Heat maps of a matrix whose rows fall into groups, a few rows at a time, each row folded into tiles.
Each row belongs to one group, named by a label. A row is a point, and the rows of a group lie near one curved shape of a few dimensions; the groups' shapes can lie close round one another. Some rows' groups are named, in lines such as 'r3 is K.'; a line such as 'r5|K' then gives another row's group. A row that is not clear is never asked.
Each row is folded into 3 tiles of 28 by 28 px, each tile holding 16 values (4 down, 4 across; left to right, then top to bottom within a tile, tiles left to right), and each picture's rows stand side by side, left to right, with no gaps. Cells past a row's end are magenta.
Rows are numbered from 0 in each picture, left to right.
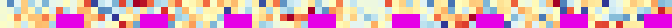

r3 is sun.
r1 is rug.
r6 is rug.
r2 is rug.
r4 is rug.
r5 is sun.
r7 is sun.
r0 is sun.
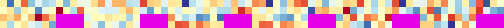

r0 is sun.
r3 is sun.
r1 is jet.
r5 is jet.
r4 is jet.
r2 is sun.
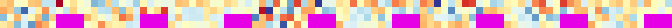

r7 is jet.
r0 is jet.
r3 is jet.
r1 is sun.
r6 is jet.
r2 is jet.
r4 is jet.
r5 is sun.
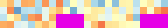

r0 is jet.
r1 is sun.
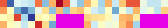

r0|rug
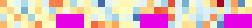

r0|rug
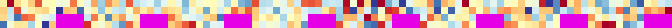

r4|jet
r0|rug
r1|jet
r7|sun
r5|jet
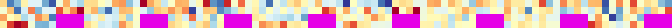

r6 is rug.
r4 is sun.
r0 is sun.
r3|sun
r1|jet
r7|jet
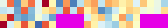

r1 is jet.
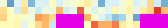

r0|sun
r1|sun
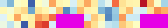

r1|jet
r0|sun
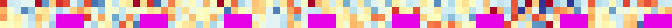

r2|rug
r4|sun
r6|jet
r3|jet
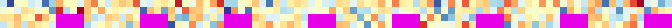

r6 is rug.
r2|rug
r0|sun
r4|jet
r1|rug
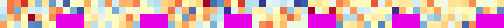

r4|rug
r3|sun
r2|rug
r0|jet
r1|sun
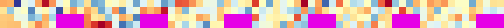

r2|jet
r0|sun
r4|rug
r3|rug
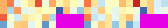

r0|rug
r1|rug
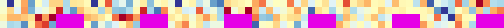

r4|jet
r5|rug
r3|rug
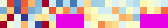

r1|sun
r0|jet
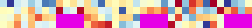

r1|sun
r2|jet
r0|sun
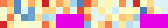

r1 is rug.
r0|jet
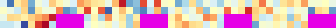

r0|sun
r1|rug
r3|rug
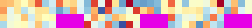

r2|rug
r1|jet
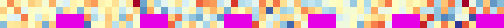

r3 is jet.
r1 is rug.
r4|sun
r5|jet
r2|jet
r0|rug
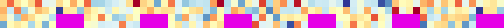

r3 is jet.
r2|rug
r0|rug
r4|sun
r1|rug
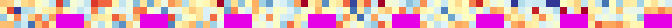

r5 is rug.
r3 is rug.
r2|rug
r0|jet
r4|jet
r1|jet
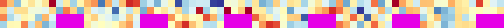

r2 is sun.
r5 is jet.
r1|sun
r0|rug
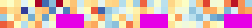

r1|jet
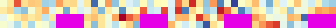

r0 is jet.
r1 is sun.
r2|jet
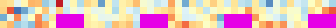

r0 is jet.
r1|sun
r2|sun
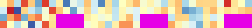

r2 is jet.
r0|jet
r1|sun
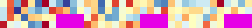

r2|rug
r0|jet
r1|jet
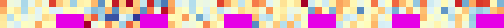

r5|rug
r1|jet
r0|rug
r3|rug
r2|rug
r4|rug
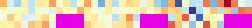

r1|sun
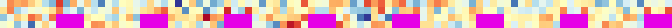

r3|sun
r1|sun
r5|jet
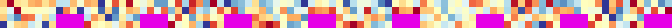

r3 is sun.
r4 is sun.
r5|rug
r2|jet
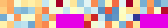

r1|jet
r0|jet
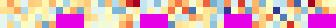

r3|rug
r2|rug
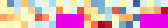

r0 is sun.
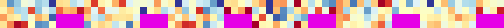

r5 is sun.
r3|jet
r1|rug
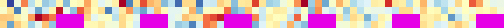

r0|sun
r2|sun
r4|rug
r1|rug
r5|rug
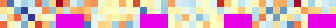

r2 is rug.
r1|rug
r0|rug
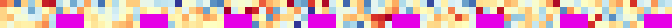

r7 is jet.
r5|sun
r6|rug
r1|sun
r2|sun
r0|sun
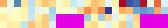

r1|rug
